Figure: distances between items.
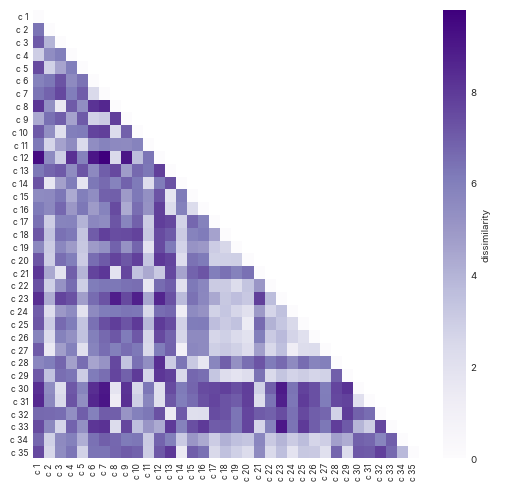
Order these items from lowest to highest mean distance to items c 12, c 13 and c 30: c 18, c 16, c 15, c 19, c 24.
c 15, c 16, c 24, c 19, c 18
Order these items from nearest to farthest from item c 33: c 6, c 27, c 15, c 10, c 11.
c 10, c 11, c 27, c 15, c 6
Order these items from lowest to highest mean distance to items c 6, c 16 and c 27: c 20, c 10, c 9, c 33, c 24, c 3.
c 24, c 9, c 20, c 3, c 10, c 33
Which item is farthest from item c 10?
c 23
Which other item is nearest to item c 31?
c 8
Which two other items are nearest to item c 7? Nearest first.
c 6, c 9
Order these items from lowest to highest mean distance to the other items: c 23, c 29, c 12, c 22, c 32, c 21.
c 22, c 29, c 21, c 23, c 32, c 12
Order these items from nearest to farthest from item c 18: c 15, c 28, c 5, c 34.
c 5, c 34, c 15, c 28
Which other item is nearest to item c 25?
c 20
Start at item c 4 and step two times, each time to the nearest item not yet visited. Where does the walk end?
c 9
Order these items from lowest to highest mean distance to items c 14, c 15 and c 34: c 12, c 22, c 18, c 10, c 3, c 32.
c 22, c 18, c 32, c 3, c 10, c 12
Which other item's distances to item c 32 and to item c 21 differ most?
c 13
